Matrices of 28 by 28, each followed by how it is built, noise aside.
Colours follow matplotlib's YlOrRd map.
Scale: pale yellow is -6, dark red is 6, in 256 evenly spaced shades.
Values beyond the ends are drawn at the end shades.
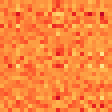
low rank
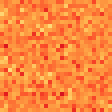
repeating rows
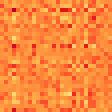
low rank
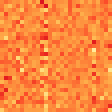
uneven columns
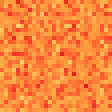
repeating columns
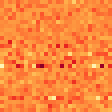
uneven rows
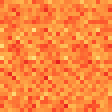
repeating columns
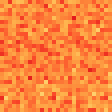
repeating columns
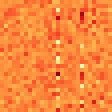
uneven columns
